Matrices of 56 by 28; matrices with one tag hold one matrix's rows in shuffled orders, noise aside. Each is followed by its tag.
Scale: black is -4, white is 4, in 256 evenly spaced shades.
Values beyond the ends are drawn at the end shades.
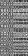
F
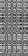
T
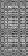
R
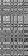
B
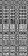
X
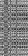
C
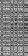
B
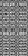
X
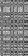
B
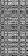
R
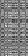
R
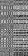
F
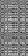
R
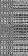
F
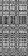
X
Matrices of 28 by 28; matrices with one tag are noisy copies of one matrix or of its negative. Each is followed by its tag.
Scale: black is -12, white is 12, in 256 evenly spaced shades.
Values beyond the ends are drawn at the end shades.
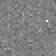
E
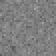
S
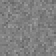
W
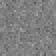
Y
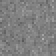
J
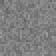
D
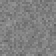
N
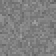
W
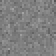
E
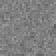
N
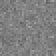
J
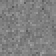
Y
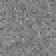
J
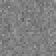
E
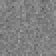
Y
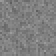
S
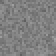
D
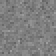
Y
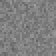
S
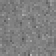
J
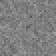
S
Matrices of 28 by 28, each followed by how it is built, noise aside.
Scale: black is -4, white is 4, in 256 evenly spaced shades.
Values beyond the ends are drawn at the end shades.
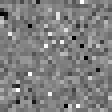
sparse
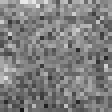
smooth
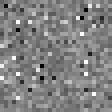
sparse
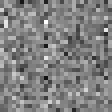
uneven columns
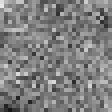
smooth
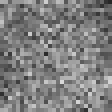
smooth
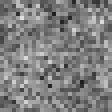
smooth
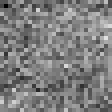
smooth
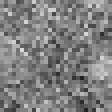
smooth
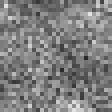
smooth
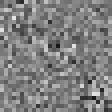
block diagonal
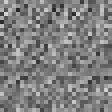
repeating columns
